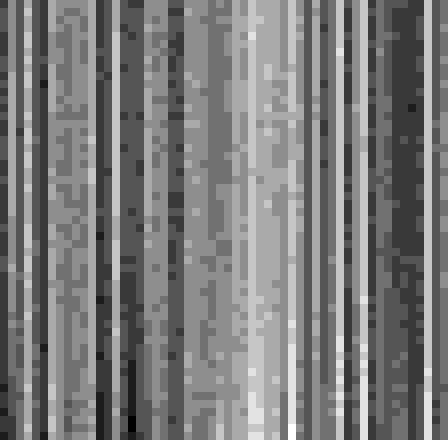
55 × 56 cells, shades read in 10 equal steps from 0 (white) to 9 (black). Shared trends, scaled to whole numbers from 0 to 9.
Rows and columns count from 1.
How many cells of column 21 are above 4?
18
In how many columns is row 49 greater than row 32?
14
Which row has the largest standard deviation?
55
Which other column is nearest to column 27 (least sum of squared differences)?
42
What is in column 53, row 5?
6
